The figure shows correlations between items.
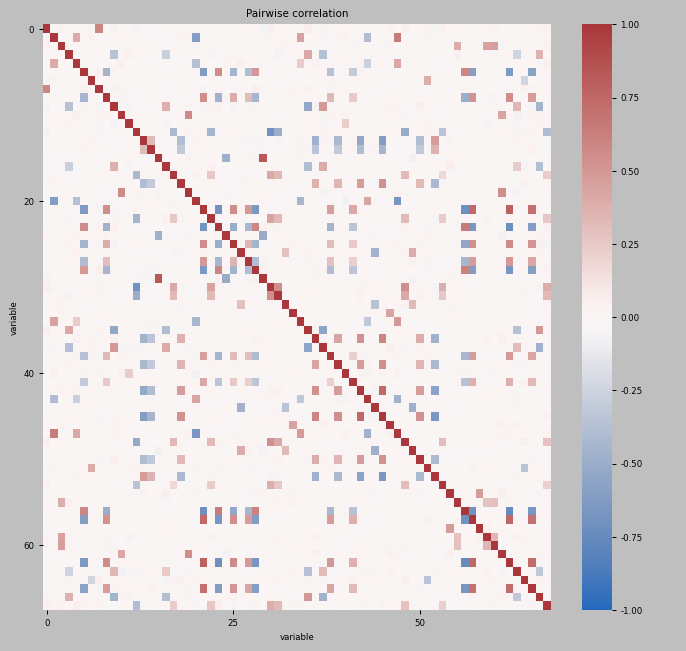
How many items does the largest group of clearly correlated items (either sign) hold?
13
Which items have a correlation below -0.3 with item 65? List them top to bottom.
5, 23, 28, 56
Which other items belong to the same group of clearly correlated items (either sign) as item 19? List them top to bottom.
10, 61
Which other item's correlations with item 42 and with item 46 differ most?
45
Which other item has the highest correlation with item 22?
30
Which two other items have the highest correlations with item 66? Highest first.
35, 3
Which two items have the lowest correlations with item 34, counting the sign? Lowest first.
20, 43
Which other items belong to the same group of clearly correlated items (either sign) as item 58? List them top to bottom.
54
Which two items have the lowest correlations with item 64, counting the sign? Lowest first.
51, 6
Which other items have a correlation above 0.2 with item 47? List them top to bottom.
1, 4, 34
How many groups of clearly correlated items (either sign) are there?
14
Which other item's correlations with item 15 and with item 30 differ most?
29
